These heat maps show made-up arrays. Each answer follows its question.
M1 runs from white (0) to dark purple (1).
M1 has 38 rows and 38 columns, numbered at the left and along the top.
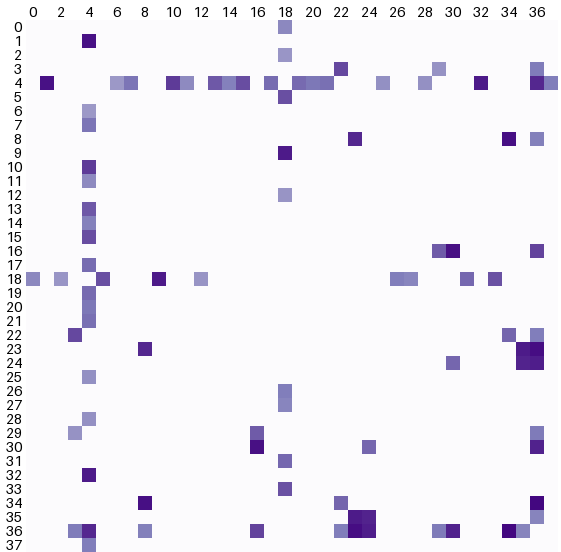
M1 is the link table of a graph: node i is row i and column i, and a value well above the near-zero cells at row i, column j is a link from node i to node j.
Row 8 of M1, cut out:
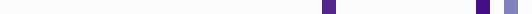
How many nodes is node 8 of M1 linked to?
3
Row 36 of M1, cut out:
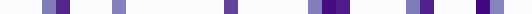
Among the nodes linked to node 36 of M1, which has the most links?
node 4
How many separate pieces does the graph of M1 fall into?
2
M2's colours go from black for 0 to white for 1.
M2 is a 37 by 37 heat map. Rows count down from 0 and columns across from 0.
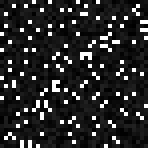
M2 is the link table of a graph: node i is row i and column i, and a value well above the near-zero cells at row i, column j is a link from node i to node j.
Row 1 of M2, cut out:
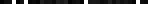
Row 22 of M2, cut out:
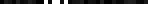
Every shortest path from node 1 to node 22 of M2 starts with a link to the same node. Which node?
node 21
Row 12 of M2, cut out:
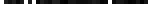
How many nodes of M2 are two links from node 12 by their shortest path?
5
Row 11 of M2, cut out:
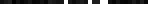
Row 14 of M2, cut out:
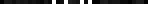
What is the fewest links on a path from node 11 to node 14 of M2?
2
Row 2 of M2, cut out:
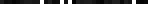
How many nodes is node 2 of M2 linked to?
4
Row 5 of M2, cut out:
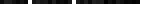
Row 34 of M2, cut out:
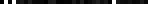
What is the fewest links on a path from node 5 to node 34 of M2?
5
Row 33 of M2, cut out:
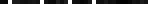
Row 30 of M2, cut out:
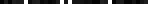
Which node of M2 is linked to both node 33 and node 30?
node 17
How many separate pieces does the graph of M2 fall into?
2
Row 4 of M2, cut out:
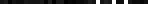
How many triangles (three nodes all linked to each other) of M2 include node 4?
2
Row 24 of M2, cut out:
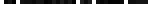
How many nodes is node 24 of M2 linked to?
5
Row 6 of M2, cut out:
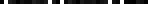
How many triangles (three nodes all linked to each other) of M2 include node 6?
3
